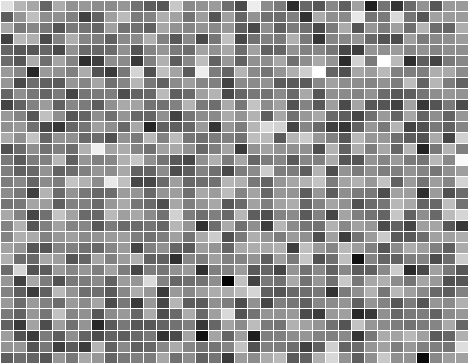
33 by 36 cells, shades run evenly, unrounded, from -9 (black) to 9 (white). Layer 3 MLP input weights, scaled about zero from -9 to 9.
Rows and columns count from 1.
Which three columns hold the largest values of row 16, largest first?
21, 25, 10
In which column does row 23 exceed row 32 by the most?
24
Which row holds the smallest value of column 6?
9
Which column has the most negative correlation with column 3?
19
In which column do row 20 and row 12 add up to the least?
26
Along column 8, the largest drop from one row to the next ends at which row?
15
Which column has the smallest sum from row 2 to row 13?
27
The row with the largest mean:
17
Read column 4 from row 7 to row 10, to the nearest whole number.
2 -2 -2 2
